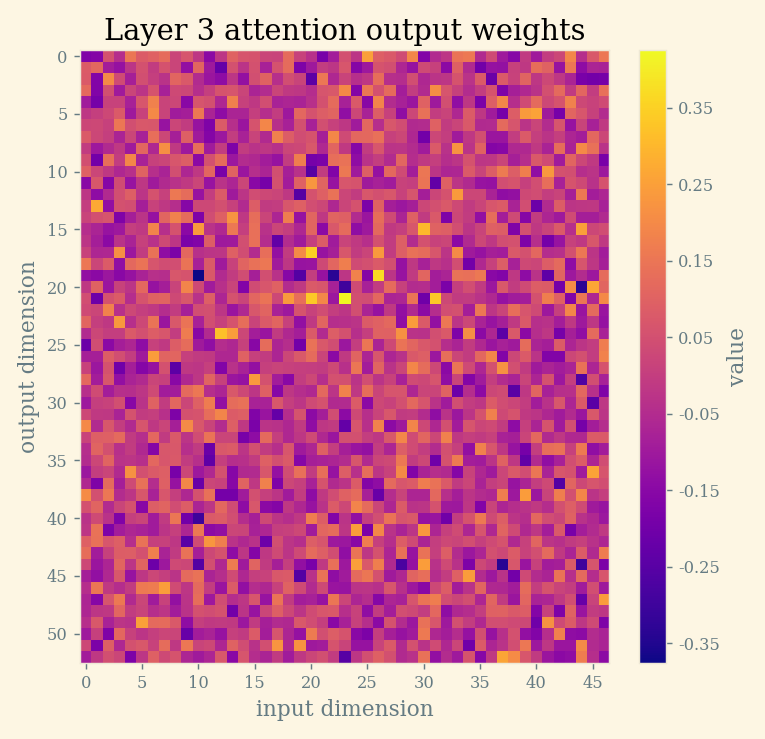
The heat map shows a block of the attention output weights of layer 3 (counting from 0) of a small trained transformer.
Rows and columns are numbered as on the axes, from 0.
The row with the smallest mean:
19
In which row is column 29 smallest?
36
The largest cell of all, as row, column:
21, 23
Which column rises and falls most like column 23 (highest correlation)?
31
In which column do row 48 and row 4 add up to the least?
25
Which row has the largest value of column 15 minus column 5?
28
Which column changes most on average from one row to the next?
44
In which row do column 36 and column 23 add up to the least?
20
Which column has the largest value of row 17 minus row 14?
3
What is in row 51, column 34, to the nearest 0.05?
-0.2
